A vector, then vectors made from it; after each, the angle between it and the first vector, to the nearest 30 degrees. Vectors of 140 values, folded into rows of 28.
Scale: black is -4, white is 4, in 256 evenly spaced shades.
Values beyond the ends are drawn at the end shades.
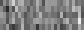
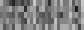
120 degrees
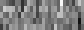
120 degrees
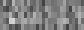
60 degrees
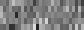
60 degrees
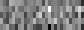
60 degrees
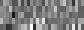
90 degrees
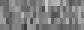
60 degrees
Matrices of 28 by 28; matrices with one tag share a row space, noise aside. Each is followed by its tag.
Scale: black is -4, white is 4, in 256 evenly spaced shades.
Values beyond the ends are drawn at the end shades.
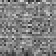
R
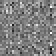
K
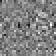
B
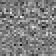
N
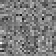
N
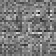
R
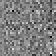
K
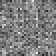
N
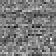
R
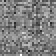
R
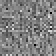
K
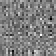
K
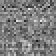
R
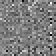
K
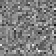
B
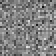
B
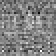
R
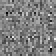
K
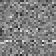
N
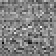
R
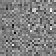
K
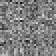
N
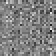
K
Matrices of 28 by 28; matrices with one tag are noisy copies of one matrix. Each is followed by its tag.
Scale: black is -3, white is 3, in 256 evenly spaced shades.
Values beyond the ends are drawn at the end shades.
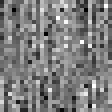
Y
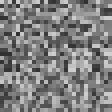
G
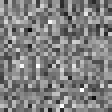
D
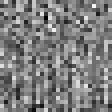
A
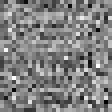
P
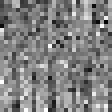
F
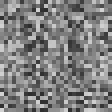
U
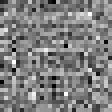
P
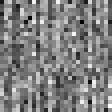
Y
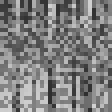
F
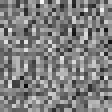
D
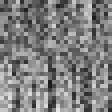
F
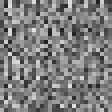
D
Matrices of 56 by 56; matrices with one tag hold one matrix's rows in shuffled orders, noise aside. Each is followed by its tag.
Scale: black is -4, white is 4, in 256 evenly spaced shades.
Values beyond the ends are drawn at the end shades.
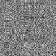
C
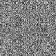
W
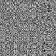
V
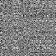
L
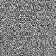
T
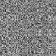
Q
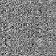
Q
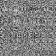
L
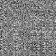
L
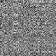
L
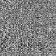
Q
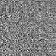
Q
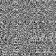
L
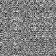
L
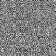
T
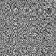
V
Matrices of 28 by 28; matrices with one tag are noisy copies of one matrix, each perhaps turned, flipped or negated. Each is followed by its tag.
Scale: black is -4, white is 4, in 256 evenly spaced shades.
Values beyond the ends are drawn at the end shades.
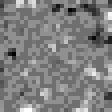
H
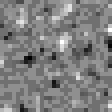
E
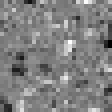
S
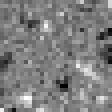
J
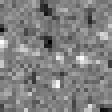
E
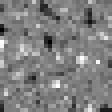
E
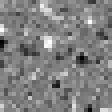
E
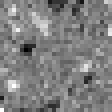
J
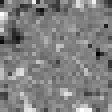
H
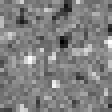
E
